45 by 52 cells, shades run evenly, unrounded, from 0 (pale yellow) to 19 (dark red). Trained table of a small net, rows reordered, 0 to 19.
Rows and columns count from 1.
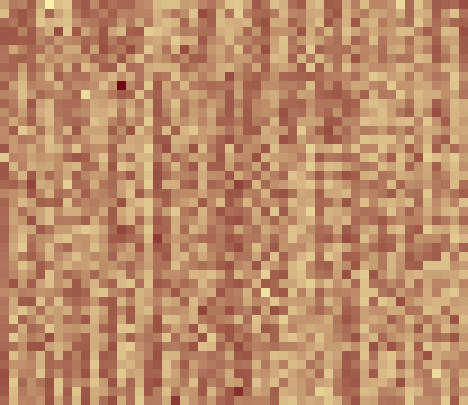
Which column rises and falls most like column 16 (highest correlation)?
4
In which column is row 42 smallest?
49
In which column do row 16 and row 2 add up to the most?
38
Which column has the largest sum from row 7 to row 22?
18
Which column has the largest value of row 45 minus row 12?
20
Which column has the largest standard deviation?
14
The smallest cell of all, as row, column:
1, 6
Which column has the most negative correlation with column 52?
39
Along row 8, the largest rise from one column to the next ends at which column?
36
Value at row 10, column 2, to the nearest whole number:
7
